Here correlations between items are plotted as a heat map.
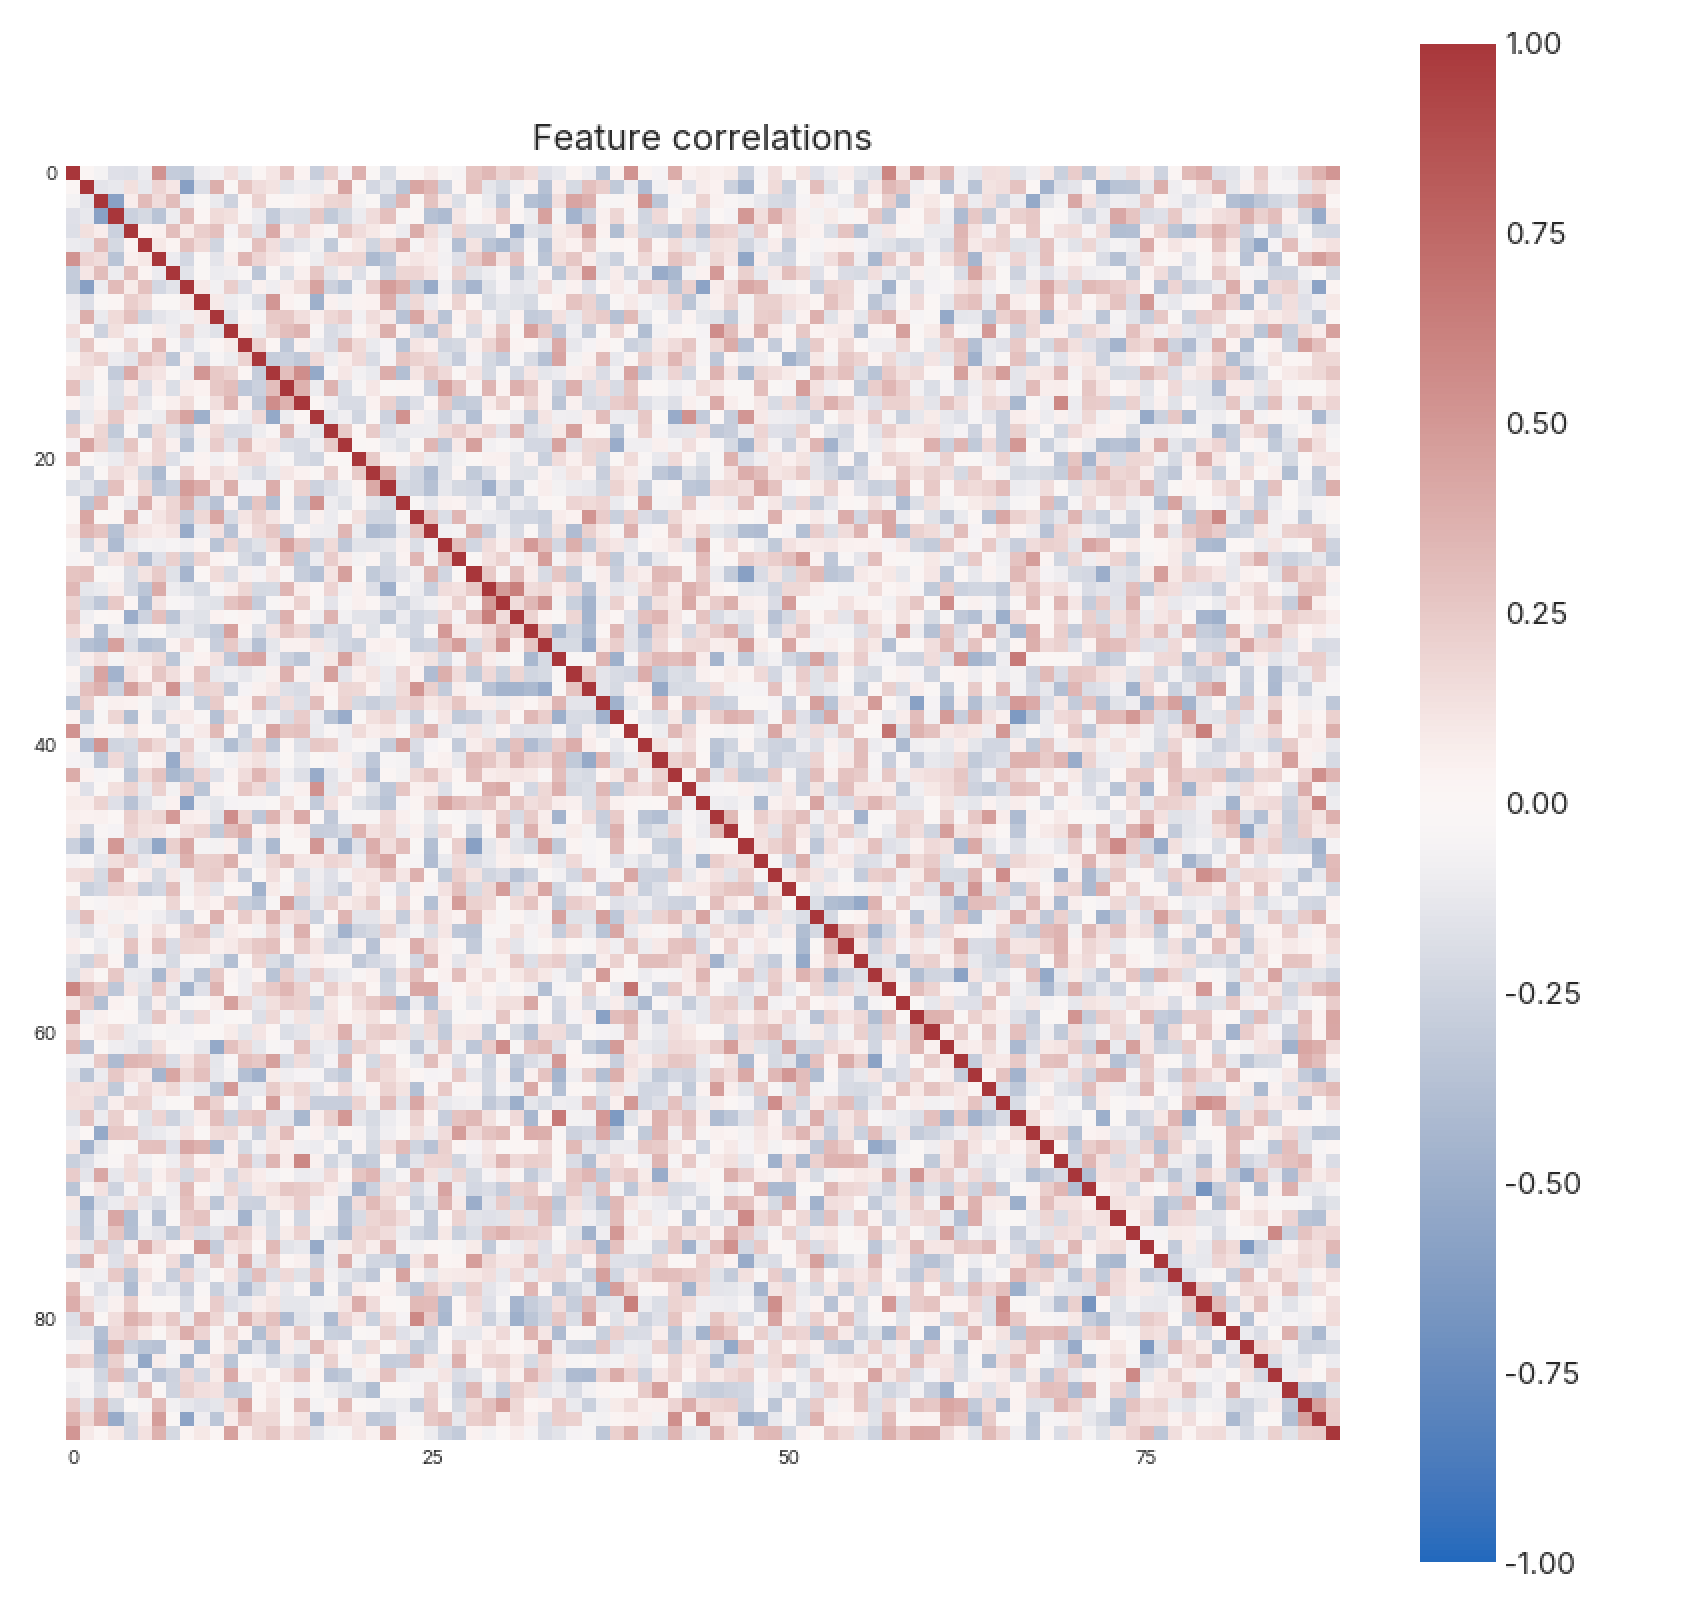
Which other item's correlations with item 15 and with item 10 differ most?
26
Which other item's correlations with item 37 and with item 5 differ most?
75
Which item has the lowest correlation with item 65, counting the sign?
31
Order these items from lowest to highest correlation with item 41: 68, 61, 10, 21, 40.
21, 61, 10, 40, 68
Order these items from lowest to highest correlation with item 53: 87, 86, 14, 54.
86, 87, 14, 54
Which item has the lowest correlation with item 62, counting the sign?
56
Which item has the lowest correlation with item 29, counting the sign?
22
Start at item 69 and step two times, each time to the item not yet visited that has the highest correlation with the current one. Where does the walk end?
14
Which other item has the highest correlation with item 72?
61
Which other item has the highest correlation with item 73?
47
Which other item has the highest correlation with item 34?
66
